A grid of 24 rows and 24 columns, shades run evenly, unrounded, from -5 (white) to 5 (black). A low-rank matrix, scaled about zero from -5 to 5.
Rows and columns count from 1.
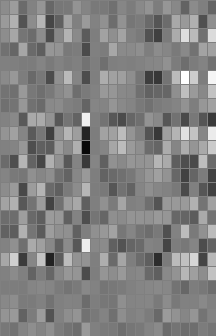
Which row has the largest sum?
9
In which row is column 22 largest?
12
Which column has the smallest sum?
24
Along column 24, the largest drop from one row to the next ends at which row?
10
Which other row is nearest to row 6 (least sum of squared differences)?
3
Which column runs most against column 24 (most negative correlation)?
17
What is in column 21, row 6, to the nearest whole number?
-5
